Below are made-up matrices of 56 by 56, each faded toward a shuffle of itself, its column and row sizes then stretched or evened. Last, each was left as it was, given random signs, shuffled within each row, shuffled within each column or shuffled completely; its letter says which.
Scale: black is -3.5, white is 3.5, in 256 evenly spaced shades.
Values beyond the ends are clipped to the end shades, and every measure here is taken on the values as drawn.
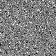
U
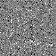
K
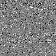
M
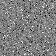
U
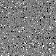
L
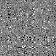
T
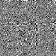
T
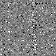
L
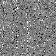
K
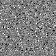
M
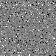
M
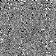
L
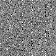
K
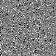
K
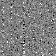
K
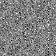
K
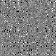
T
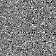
L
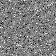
U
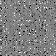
T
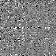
L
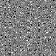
T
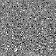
T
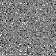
T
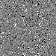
K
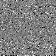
M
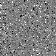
K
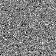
M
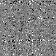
L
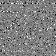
M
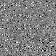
M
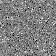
U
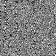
K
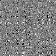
T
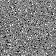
U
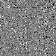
L
